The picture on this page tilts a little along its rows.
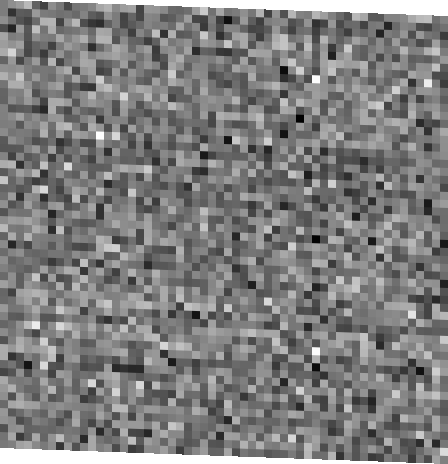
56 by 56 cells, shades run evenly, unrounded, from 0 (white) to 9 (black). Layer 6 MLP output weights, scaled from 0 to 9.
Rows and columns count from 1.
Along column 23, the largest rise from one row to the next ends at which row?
38
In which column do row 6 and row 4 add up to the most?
28
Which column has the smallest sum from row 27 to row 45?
5
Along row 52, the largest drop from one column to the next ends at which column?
30
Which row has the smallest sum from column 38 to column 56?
48
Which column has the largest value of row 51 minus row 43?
40
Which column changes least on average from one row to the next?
24
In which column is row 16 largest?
36
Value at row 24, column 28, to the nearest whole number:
6
